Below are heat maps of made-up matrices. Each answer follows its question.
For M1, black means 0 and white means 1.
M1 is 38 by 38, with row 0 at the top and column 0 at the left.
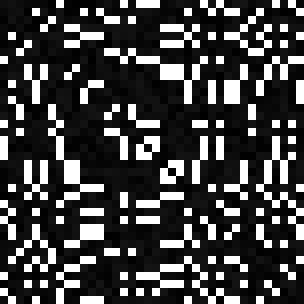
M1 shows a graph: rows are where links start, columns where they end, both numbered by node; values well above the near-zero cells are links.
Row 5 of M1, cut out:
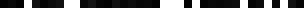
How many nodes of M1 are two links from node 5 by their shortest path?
1
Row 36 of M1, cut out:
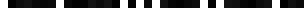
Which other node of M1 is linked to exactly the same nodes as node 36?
node 18
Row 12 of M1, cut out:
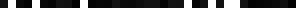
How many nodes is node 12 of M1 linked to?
8
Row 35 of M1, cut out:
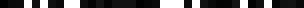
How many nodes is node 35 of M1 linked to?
10
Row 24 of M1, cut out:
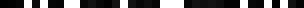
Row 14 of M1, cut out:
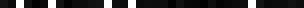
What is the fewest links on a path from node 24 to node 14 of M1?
6
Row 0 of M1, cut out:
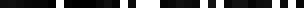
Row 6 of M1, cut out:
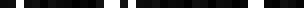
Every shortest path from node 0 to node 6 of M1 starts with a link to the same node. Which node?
node 7
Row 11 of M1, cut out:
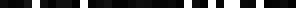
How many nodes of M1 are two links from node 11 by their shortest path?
4
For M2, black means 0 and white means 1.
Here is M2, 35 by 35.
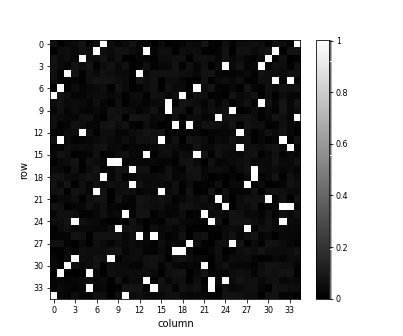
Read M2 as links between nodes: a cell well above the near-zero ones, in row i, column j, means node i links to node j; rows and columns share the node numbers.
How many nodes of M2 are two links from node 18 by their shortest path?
2
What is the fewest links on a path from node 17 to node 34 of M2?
5
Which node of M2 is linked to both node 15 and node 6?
node 20
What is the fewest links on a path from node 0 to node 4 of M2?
7
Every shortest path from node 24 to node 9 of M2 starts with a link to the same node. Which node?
node 3
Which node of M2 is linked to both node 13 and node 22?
node 32
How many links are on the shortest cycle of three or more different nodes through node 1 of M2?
5
